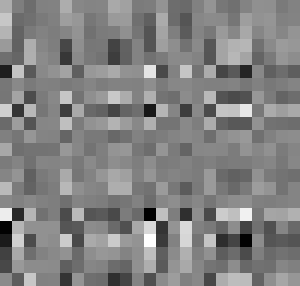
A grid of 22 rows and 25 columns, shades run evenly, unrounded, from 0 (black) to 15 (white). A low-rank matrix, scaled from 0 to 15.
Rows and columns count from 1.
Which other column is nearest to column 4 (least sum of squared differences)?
5
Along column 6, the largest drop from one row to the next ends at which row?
9
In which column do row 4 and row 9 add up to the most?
21
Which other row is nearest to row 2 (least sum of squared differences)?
12
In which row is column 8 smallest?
17
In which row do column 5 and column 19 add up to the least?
19
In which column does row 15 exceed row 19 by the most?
1
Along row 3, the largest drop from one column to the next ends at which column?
2
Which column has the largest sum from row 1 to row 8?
11
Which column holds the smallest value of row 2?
16
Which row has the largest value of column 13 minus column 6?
18
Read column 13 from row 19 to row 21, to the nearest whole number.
15 11 10
